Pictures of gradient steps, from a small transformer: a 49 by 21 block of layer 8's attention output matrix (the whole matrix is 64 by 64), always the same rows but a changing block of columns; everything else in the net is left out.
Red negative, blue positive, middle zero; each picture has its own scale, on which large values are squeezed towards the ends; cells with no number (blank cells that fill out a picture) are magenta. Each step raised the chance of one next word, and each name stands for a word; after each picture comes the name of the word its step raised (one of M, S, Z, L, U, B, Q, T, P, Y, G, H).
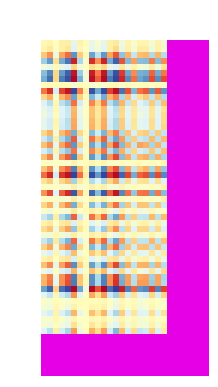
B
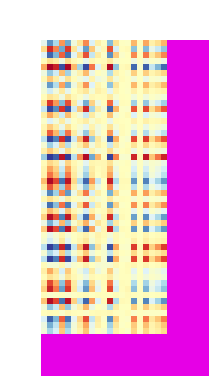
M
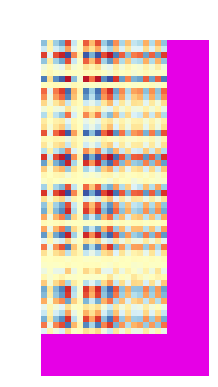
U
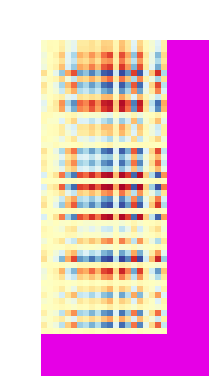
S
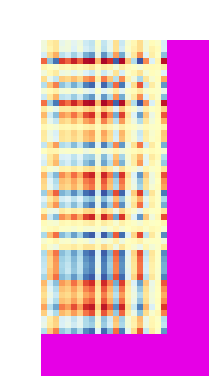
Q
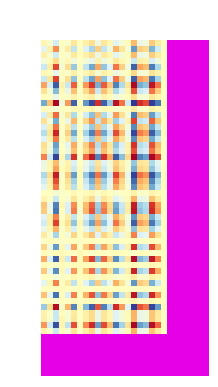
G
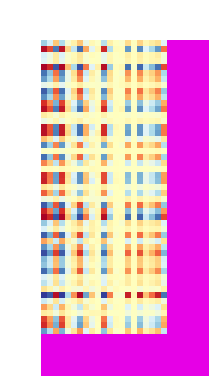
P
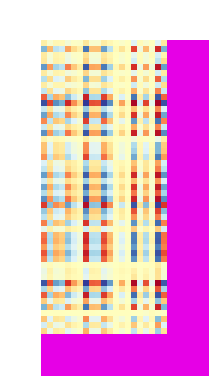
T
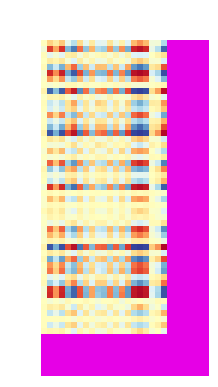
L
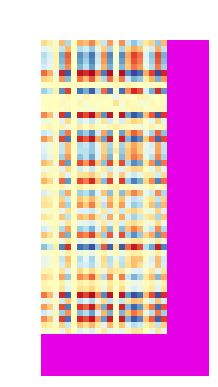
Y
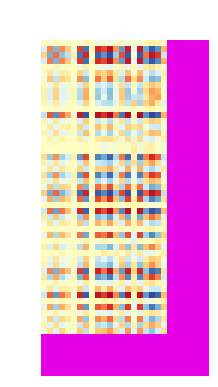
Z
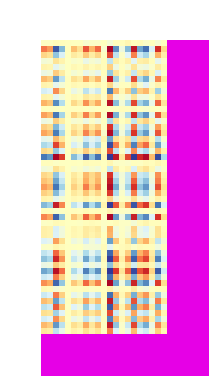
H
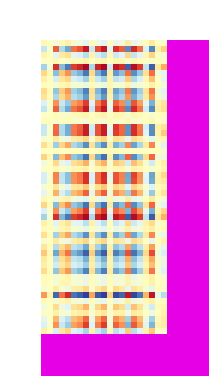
P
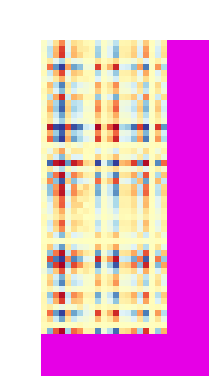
L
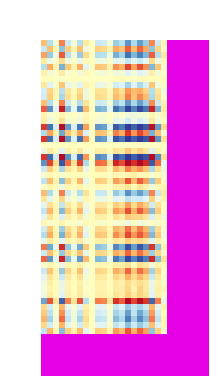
M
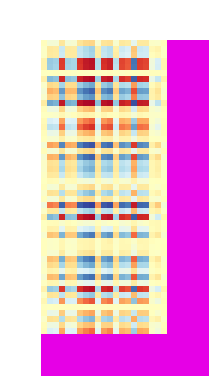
B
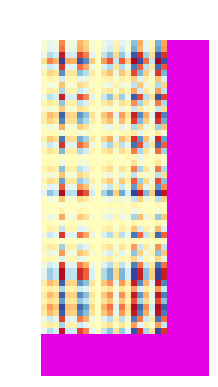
Q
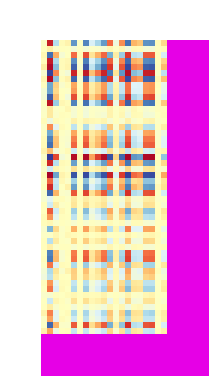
U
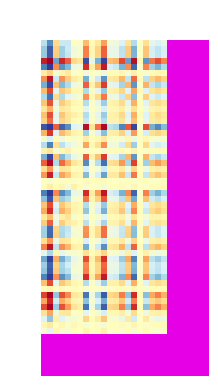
Q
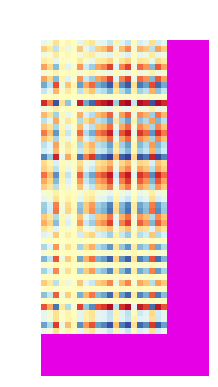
G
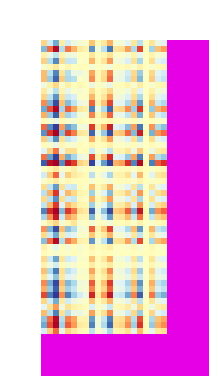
P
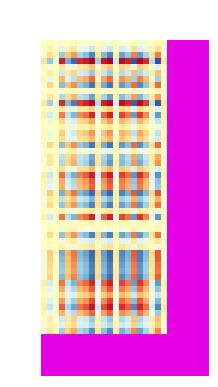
Q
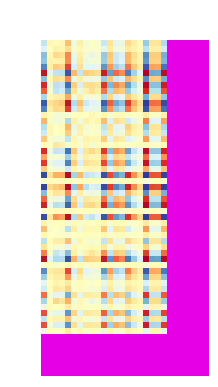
S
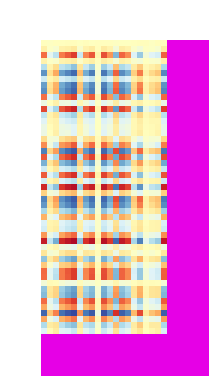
S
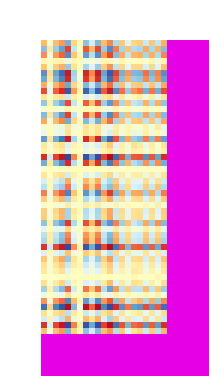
G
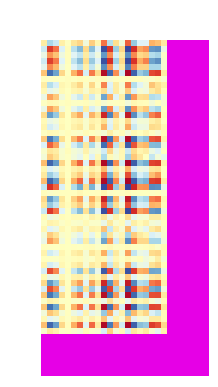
Y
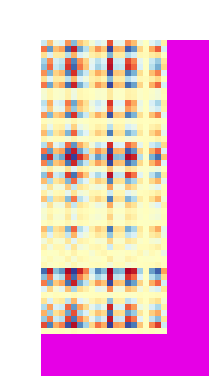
H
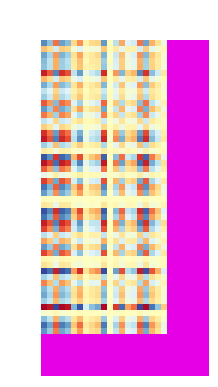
G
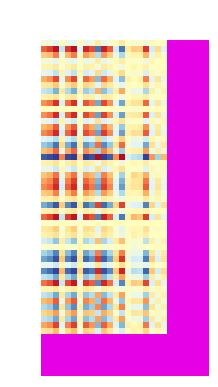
H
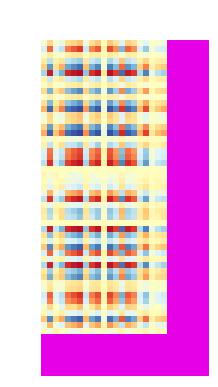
L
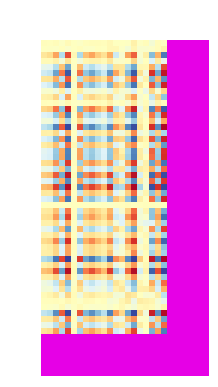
S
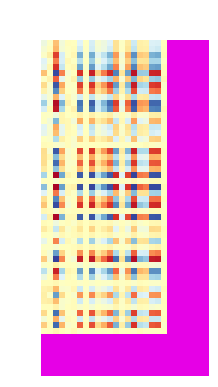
S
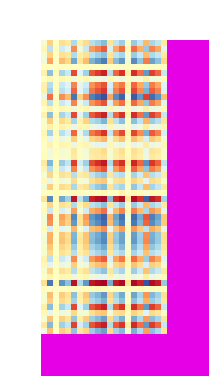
T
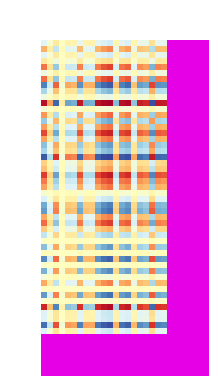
G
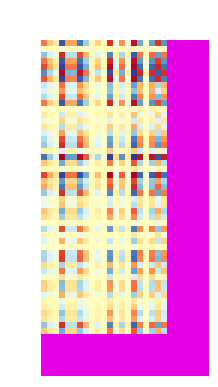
U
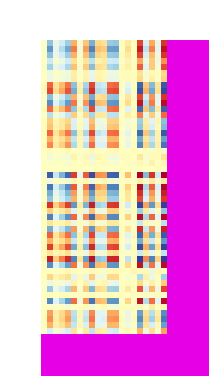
L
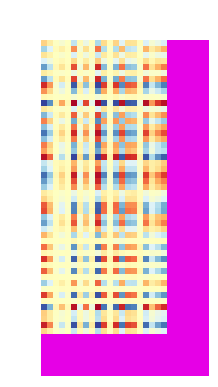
G
